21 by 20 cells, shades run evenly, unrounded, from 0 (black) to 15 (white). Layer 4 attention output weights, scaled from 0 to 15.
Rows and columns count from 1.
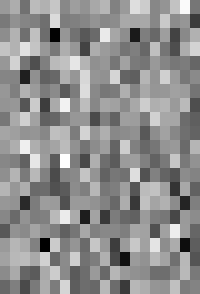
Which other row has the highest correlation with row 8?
6
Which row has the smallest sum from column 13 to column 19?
3
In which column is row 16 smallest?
9
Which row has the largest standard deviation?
18
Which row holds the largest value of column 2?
5
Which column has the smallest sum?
20
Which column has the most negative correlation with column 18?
1
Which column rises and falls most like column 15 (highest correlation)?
17
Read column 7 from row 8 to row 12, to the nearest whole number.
14 8 11 11 15
